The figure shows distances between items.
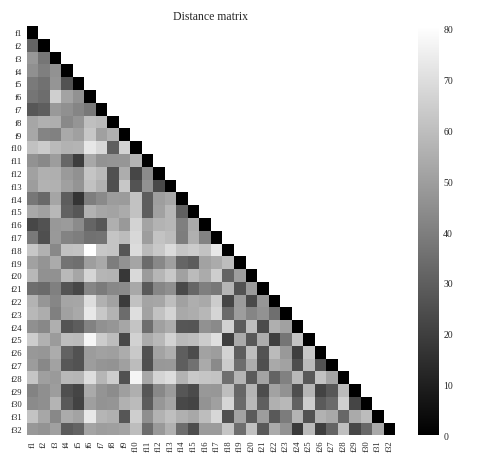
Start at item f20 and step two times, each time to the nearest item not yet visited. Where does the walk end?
f22
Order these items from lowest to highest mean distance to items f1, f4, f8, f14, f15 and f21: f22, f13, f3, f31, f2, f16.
f2, f16, f13, f3, f22, f31
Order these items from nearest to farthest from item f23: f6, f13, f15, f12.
f15, f12, f13, f6
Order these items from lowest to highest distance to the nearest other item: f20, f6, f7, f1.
f20, f1, f7, f6
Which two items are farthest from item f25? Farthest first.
f6, f17
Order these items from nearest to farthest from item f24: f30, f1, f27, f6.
f27, f30, f6, f1
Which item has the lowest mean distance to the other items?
f21
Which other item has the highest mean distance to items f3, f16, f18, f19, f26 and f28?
f10
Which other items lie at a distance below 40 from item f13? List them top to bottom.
f8, f10, f12
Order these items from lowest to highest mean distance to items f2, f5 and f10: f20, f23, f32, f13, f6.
f13, f32, f6, f20, f23
